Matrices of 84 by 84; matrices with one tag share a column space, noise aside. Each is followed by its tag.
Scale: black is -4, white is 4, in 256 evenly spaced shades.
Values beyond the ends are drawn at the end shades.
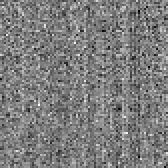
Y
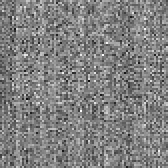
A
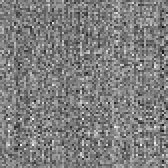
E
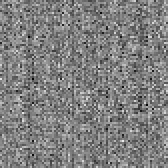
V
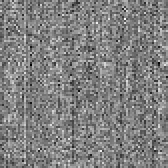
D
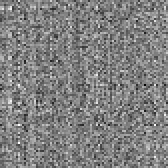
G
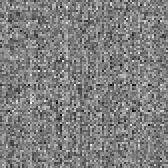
G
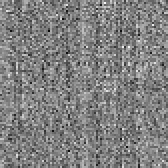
D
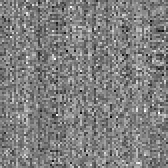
Y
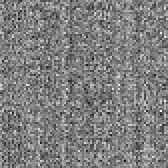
G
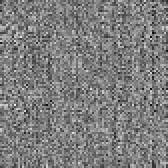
V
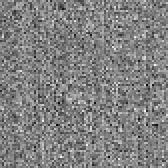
G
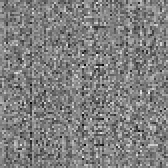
E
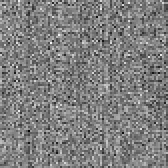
A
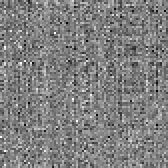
D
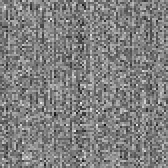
G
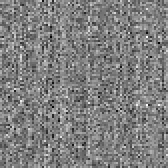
V
